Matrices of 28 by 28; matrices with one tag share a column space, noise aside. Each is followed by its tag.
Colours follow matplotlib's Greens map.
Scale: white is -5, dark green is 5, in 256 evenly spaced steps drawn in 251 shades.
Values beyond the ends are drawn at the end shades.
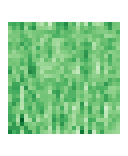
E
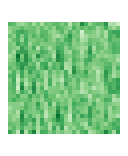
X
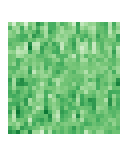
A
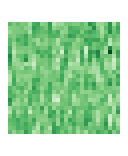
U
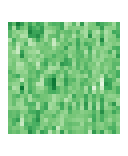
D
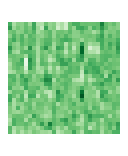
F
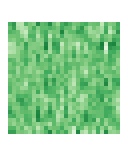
A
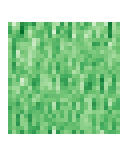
D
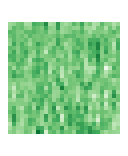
E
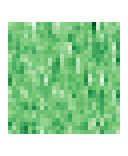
F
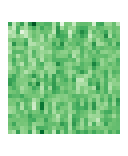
D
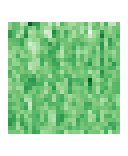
D
